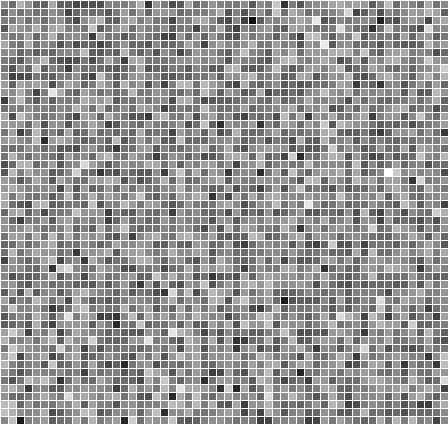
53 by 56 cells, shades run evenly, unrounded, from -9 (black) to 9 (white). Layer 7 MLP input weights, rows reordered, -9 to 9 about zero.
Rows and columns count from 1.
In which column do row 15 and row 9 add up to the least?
19
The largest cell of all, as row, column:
22, 49
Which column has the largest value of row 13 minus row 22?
13
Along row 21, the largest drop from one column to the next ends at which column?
46
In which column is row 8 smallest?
16
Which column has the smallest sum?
15
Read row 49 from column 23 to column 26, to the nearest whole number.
7 3 3 2
